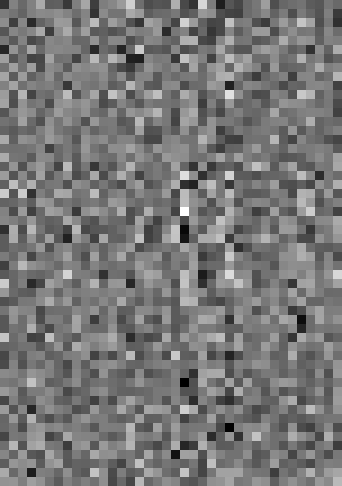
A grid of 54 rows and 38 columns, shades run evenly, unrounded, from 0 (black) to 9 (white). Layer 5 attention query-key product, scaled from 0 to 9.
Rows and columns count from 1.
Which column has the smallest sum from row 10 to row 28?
27
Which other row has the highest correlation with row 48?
40
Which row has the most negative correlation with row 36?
20
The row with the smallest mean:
45
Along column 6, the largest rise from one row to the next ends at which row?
38
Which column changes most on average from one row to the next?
21
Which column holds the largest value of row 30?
3
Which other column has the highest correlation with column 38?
25
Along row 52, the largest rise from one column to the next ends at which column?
24
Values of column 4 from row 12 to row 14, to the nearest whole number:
4 5 4
